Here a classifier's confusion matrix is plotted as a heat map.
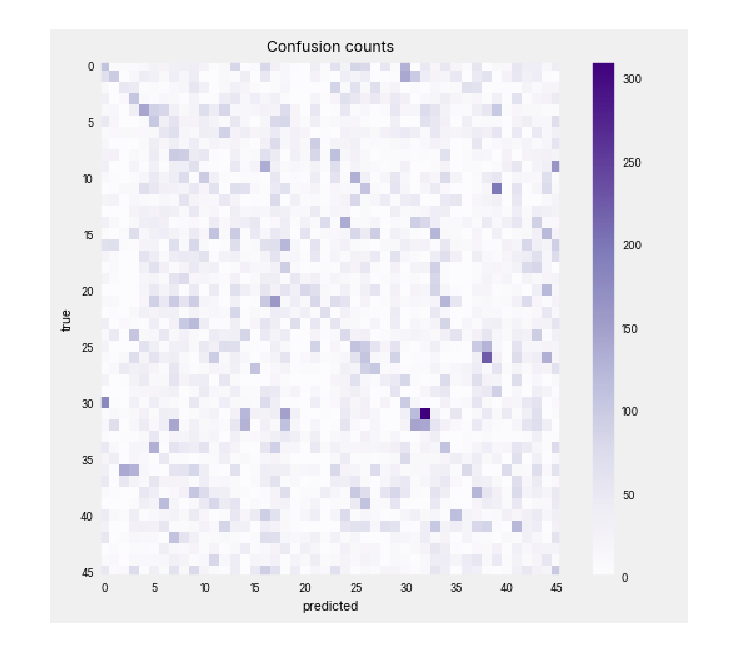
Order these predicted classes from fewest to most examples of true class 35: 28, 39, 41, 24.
28, 39, 24, 41
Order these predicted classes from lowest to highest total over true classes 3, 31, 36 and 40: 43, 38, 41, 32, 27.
38, 41, 27, 43, 32
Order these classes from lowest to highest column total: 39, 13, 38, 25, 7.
39, 38, 25, 13, 7
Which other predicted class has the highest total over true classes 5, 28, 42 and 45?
7
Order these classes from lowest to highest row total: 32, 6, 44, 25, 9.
44, 9, 6, 25, 32
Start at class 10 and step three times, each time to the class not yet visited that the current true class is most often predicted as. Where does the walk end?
37
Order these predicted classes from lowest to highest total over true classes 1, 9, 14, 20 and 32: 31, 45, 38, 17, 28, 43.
28, 17, 38, 45, 43, 31
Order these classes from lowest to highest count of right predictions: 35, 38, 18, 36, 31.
35, 38, 36, 18, 31
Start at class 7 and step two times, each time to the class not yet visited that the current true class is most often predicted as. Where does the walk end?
17
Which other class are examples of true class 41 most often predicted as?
33
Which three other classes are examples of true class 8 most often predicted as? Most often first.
23, 7, 21
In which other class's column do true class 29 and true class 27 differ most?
15
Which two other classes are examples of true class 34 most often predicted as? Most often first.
5, 17
